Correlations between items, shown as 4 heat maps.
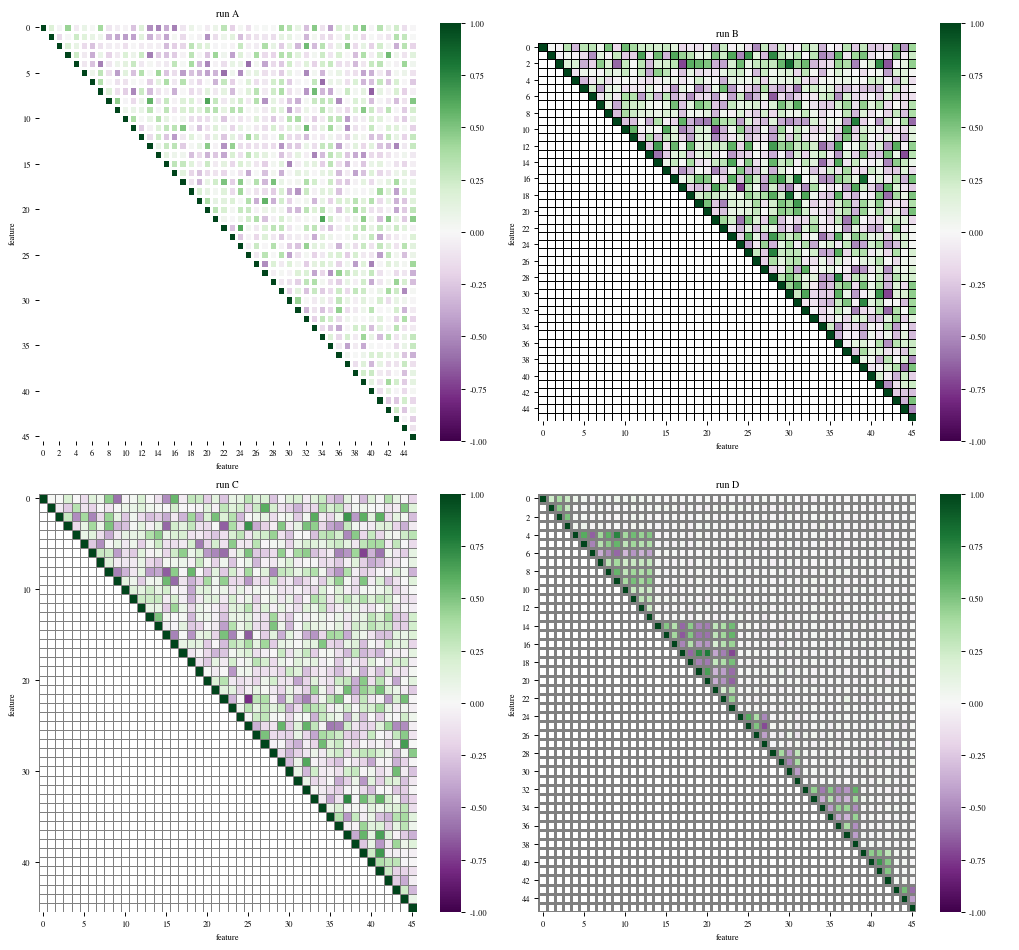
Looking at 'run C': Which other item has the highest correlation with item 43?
30
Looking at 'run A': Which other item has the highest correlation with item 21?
34
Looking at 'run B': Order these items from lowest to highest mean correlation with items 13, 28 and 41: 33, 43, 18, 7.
33, 43, 7, 18
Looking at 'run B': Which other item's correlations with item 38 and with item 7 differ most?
9
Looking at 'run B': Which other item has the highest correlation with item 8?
0
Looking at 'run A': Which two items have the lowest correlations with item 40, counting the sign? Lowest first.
7, 26
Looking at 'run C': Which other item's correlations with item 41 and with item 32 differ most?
6
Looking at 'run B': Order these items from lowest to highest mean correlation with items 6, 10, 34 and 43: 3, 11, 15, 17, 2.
17, 2, 3, 15, 11
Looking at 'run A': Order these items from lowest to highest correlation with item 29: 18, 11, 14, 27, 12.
14, 11, 27, 18, 12
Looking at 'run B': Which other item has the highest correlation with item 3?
14
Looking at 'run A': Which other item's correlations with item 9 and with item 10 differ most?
30
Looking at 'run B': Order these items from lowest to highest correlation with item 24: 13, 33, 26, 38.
38, 33, 13, 26
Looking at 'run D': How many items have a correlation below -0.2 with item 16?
3
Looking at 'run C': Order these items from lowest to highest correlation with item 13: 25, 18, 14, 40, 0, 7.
18, 7, 0, 25, 40, 14
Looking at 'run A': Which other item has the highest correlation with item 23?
13
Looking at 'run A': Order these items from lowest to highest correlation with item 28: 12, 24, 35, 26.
35, 12, 26, 24
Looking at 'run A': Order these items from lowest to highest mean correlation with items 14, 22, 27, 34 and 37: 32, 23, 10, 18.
10, 18, 23, 32
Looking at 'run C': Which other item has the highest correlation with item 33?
37
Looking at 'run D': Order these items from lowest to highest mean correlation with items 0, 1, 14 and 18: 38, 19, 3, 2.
19, 38, 3, 2
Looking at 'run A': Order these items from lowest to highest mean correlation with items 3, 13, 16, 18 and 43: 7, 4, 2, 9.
7, 2, 9, 4
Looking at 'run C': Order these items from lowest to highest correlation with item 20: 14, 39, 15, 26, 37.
26, 14, 15, 37, 39
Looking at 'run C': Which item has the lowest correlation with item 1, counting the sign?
31
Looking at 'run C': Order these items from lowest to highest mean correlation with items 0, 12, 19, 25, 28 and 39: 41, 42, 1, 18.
18, 1, 41, 42
